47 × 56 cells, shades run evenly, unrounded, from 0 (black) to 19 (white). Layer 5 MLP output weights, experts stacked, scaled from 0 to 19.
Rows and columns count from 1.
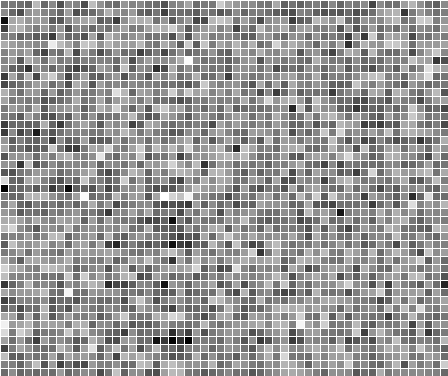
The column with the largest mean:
40
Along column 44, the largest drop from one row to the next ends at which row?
37
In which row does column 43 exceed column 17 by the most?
16
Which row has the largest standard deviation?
25
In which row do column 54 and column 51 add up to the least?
42
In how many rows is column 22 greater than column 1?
25
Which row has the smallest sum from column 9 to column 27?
43
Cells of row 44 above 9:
39
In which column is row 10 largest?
54
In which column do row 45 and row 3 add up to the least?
15
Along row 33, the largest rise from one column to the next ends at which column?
23
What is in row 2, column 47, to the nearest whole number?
8
